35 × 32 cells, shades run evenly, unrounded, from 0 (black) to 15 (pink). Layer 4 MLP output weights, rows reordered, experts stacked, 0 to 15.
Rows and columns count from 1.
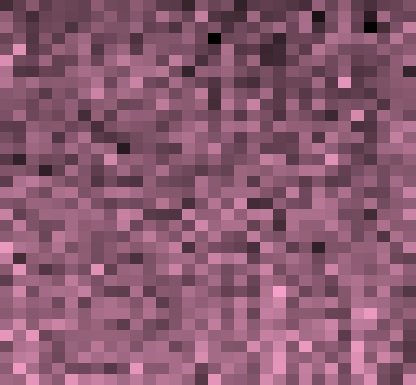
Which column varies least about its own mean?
12
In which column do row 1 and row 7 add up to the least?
15
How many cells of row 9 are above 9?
8
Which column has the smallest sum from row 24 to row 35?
32
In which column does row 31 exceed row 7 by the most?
3
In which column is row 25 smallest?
4
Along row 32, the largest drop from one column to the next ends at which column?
25
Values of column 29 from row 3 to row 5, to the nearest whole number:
0 10 7
